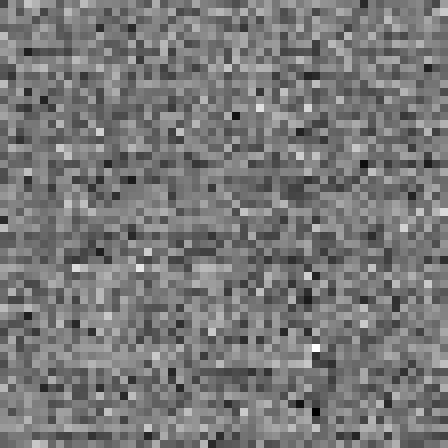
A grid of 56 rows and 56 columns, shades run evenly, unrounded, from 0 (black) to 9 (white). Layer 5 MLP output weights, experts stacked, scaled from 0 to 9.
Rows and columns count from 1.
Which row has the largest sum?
54
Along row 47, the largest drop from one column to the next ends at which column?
22
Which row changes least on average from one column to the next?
18
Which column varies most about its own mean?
40
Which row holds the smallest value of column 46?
21
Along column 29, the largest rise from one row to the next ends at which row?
9
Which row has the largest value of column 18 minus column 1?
28
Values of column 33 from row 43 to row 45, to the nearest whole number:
2 4 5
